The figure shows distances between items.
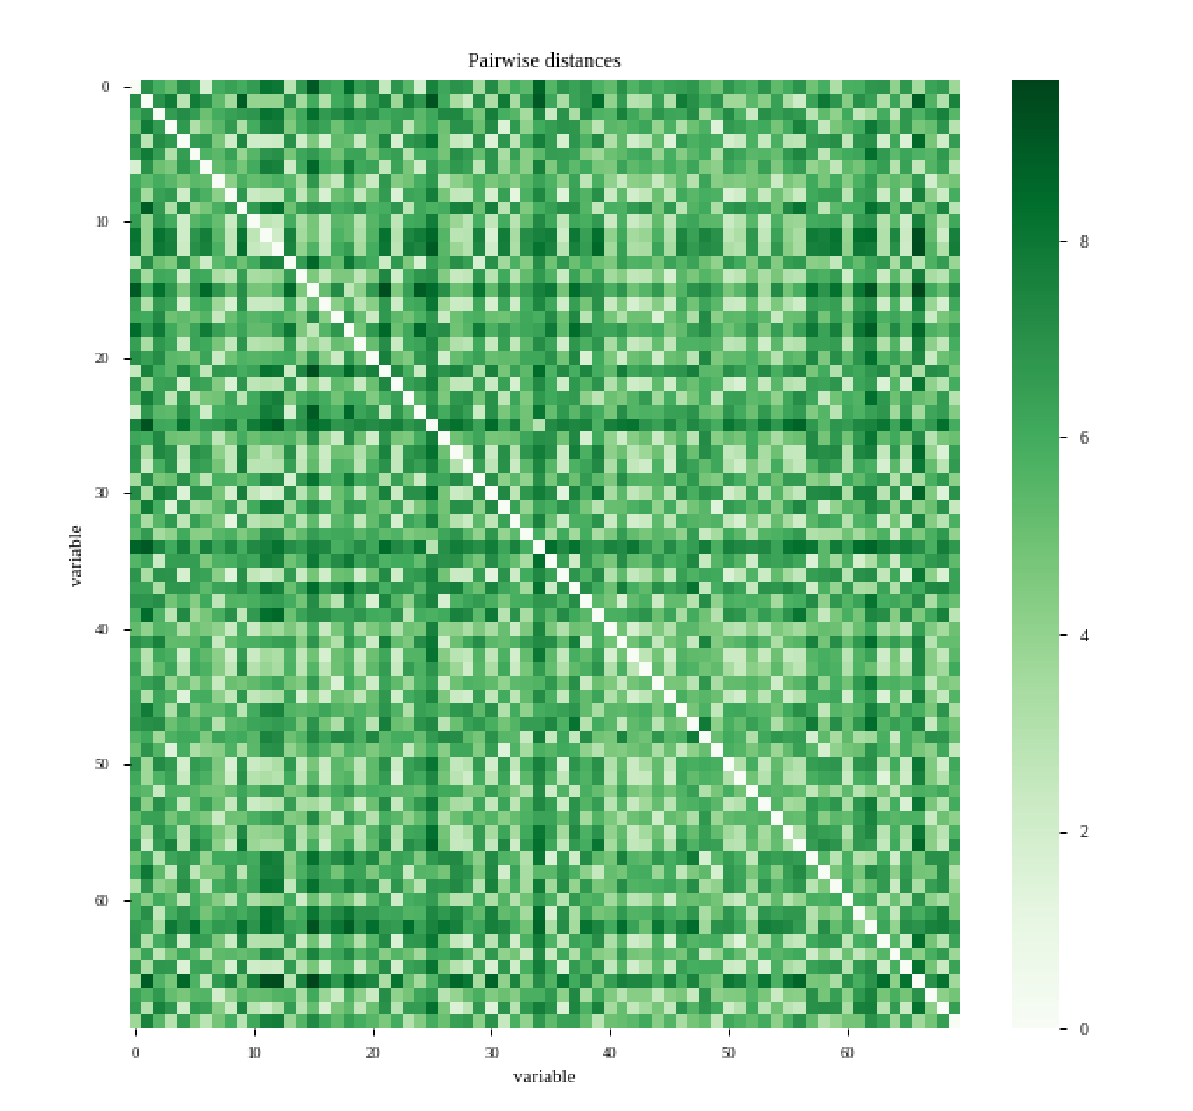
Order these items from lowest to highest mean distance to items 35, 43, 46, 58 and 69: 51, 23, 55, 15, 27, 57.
23, 57, 51, 55, 27, 15
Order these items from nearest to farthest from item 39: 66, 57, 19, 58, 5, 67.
58, 5, 66, 57, 67, 19
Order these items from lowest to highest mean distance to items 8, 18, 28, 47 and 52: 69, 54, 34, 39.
54, 69, 39, 34
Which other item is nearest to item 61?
35
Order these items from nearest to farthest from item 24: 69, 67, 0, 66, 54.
0, 66, 69, 54, 67
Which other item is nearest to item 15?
18
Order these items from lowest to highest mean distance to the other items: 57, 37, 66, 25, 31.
31, 57, 37, 66, 25
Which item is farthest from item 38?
62
